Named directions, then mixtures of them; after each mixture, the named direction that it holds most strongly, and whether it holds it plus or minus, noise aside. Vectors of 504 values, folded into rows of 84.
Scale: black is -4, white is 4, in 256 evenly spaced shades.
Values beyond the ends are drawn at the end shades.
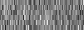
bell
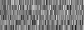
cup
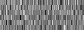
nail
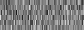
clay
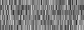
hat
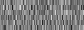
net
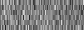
bell, plus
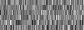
cup, plus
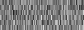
clay, plus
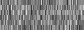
hat, minus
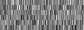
cup, plus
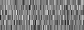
clay, minus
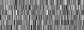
clay, minus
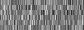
cup, minus
